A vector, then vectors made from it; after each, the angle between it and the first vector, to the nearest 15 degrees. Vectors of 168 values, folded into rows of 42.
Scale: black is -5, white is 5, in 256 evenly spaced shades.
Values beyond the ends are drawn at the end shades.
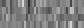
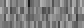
60 degrees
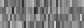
105 degrees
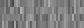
90 degrees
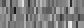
30 degrees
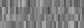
45 degrees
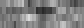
75 degrees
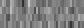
150 degrees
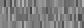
60 degrees
